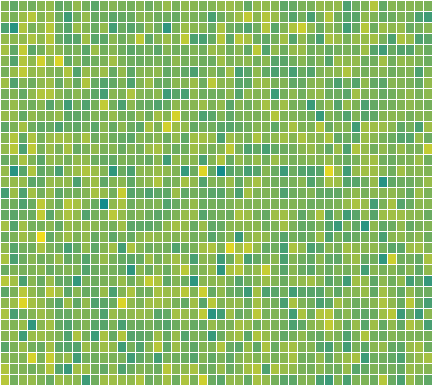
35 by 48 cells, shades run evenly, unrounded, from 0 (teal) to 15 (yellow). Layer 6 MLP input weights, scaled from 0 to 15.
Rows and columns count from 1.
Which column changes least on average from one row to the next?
11
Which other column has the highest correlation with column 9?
22
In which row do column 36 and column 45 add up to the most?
20
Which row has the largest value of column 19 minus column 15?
12
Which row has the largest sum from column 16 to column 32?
34
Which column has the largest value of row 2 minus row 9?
31
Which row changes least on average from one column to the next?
1
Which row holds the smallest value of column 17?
18
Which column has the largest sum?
6
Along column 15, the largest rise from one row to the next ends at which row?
9
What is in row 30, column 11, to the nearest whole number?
5
